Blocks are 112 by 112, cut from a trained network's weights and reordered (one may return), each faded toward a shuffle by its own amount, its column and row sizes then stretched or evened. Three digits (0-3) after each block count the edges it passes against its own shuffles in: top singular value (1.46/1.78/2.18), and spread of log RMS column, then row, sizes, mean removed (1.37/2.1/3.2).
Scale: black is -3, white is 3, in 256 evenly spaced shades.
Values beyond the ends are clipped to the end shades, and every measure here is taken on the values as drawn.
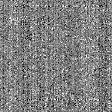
2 1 2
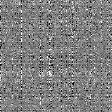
2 3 1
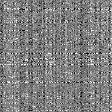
3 1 3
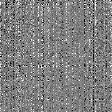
2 3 2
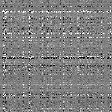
3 3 3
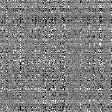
3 3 2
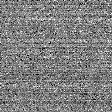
2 1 1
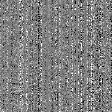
2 3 1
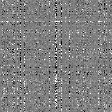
1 3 2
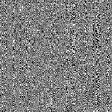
1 3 0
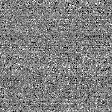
1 1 1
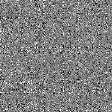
0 2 2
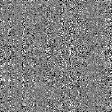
1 3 2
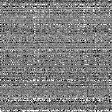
3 2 3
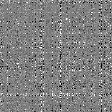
1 3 2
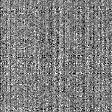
3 1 2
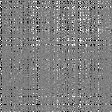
3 3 3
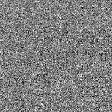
1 1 1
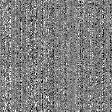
2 3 0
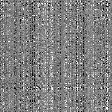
3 3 2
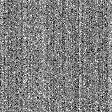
2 1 0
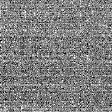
2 2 0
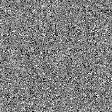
0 1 2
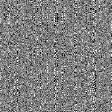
1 3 0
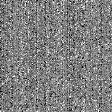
1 2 0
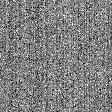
1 0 0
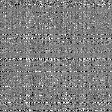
2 1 3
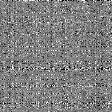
1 1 3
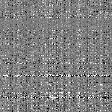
2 2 3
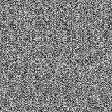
3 0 1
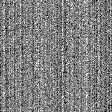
3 2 0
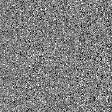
0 2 0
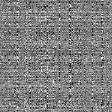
3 3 0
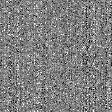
1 2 1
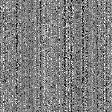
3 3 0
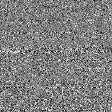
0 0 3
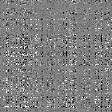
0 3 3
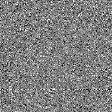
1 2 2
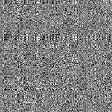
3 2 2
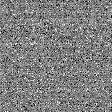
0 0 1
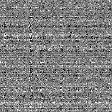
3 2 2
